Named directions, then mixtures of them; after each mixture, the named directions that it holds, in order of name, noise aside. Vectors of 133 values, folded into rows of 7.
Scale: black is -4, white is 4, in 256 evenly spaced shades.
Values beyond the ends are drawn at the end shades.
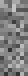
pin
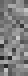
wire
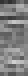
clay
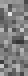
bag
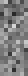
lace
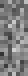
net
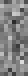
lace, net, pin.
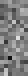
net, wire.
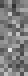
pin.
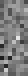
wire.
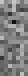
clay, pin.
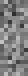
lace, pin, wire.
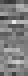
clay.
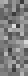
lace, net, pin.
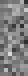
lace, net, wire.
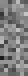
lace, pin, wire.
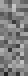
pin.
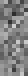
lace.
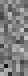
bag, net, wire.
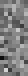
pin, wire.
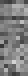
clay, pin, wire.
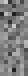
lace.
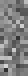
wire.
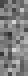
clay, net.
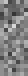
lace.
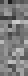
clay, lace.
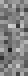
net, pin.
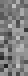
net, pin, wire.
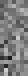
net, wire.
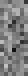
net, wire.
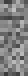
clay, pin.
